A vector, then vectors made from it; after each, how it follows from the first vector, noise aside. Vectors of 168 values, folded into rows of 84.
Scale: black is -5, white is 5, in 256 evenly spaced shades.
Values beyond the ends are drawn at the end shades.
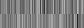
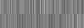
negated, shrunk.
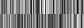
negated, scaled up.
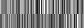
negated, scaled up.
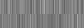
negated, shrunk.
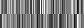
negated, scaled up.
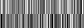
wrapped around, scaled up.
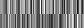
negated, scaled up.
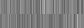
negated, shrunk.
